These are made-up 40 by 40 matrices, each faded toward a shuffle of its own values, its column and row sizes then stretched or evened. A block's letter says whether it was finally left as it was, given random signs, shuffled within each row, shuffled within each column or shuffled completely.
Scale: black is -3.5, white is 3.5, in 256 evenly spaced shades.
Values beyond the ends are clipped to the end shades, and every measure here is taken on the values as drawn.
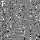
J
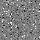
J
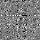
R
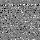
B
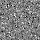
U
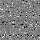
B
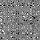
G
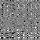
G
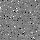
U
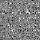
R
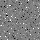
U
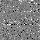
B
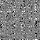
R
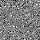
B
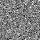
U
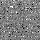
B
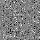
J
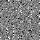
J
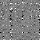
R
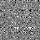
R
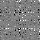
R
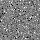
U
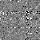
R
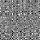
G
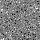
U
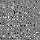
R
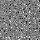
R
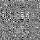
G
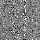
J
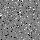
U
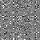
G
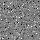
U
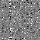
R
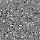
B
